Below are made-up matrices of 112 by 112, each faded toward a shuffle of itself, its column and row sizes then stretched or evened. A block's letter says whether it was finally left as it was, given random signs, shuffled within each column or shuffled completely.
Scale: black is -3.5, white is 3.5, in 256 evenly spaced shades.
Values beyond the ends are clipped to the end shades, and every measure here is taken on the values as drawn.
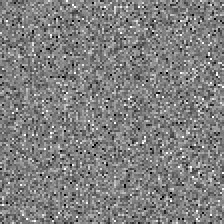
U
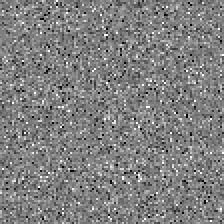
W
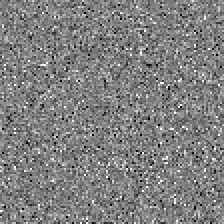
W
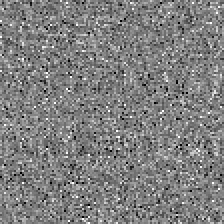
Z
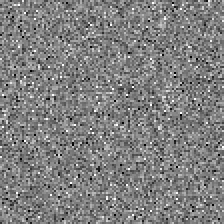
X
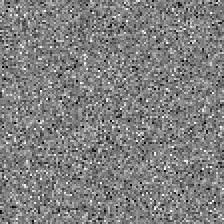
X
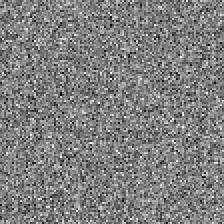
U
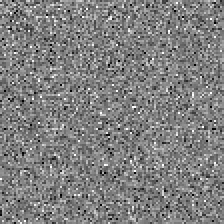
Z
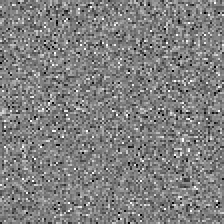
Z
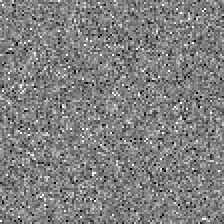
X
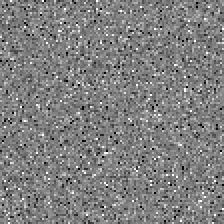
X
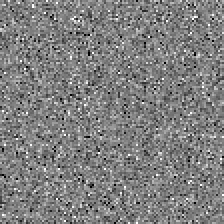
W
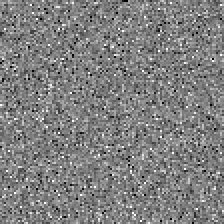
X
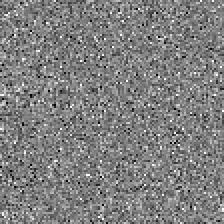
Z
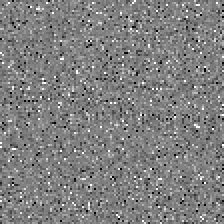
Z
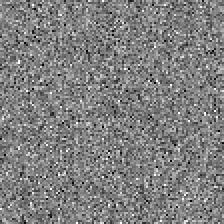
U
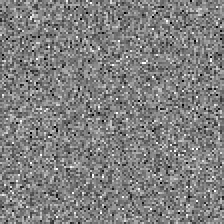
U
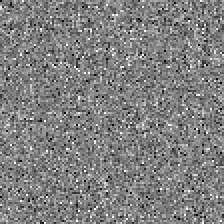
W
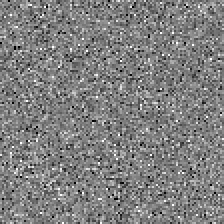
W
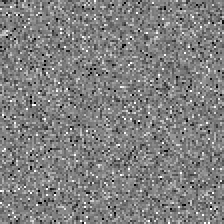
X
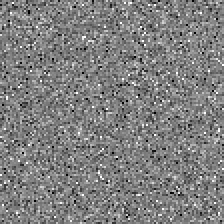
X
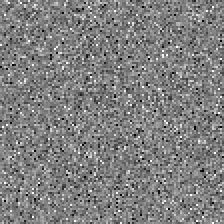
U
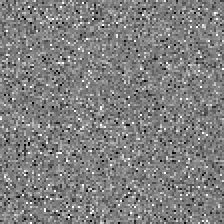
W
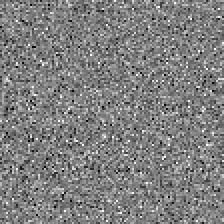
Z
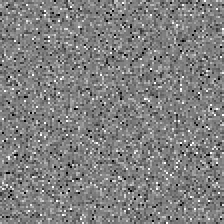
X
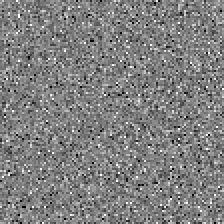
W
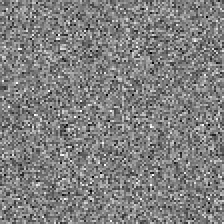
Z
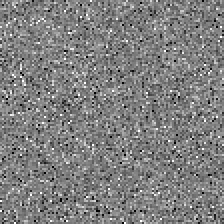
U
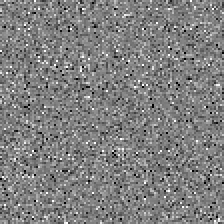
Z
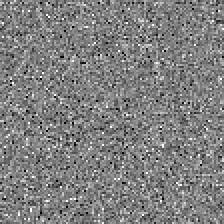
W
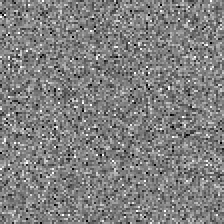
W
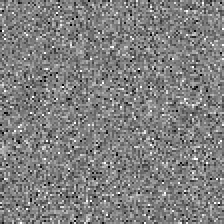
Z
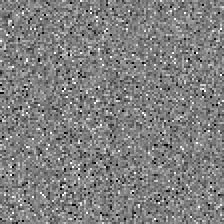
U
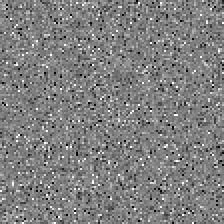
Z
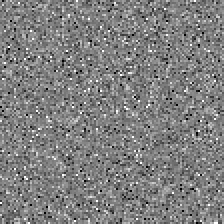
Z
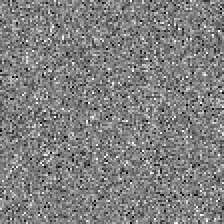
U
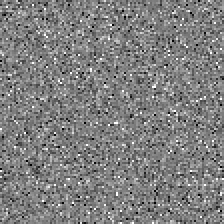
X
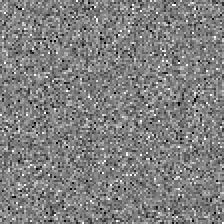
X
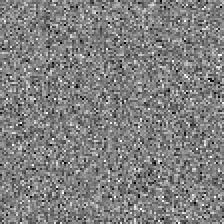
W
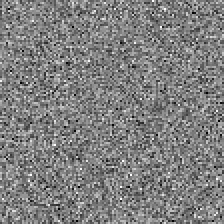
Z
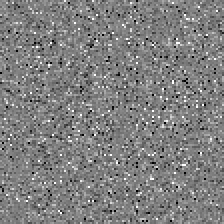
Z
